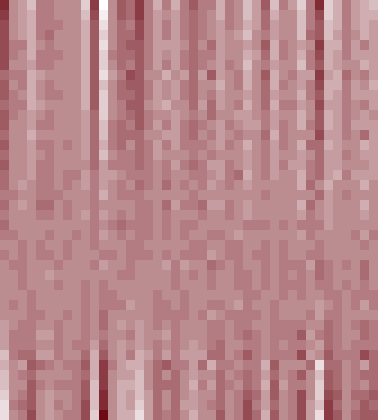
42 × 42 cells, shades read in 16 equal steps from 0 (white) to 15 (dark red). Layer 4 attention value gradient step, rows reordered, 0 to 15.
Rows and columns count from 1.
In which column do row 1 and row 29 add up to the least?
12
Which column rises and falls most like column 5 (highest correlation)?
23
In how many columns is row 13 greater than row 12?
12
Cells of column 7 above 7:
12
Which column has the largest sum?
36
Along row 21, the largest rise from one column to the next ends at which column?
35
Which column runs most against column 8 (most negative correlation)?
24
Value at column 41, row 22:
6
